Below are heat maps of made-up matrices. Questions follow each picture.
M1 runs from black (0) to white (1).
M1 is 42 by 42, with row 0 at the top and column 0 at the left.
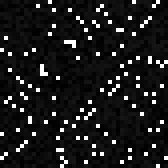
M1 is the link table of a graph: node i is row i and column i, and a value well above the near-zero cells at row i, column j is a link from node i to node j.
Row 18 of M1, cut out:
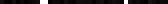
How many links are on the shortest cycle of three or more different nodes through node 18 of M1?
5
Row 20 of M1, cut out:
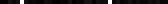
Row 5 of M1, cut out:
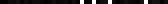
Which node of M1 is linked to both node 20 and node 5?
node 27
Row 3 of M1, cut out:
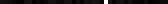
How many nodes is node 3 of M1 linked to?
1
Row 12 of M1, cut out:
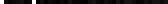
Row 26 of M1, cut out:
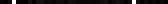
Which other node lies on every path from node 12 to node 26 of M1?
node 33
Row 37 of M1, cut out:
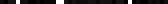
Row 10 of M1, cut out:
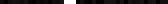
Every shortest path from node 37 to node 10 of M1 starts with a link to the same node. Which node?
node 14
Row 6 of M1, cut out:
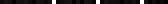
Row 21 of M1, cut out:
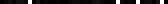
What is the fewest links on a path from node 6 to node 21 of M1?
7
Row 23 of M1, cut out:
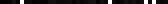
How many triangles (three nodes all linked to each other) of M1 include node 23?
3
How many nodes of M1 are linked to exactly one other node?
1
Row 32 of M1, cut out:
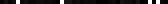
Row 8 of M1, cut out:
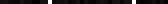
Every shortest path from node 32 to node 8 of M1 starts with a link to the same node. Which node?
node 39
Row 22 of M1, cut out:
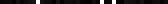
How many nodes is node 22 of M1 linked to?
3
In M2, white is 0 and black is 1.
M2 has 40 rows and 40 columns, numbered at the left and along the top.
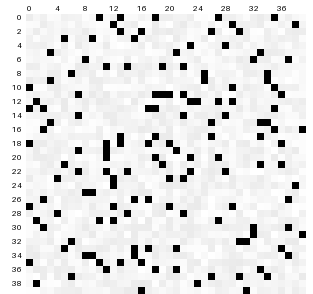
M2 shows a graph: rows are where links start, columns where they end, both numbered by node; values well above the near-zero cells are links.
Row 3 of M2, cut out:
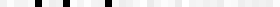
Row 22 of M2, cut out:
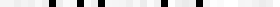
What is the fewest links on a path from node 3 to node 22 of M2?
5
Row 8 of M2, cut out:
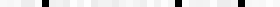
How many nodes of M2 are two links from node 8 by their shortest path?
4
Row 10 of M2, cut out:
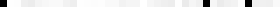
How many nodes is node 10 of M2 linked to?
3
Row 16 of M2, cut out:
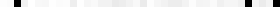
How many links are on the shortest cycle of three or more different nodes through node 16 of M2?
4
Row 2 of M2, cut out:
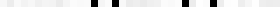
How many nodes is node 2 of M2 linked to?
4
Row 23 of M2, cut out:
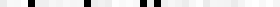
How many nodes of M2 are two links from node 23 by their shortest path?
9
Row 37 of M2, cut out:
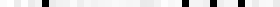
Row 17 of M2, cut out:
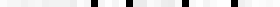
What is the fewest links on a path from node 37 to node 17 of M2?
2
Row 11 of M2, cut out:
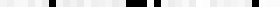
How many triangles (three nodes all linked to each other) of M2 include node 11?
4
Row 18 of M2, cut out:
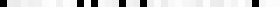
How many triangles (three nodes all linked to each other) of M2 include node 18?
4
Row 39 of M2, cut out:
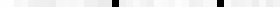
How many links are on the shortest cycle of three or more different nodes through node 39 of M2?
6
